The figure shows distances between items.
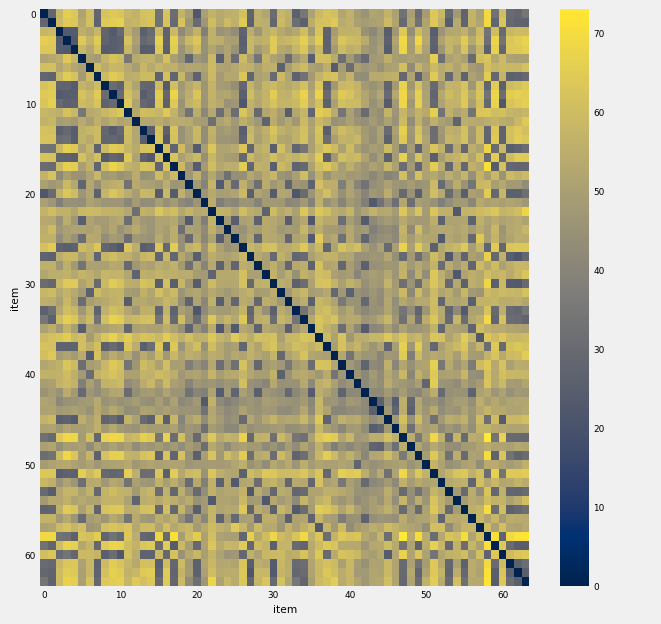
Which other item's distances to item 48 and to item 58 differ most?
44
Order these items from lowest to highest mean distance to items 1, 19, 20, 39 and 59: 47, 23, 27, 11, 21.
27, 47, 23, 21, 11
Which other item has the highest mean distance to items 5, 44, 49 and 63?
58
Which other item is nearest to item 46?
43
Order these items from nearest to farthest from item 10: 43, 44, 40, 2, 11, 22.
2, 43, 44, 22, 40, 11
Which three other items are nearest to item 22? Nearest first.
54, 29, 12
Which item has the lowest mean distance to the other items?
42
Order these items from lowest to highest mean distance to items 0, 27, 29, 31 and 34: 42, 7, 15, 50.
7, 15, 42, 50
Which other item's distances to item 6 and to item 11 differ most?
38
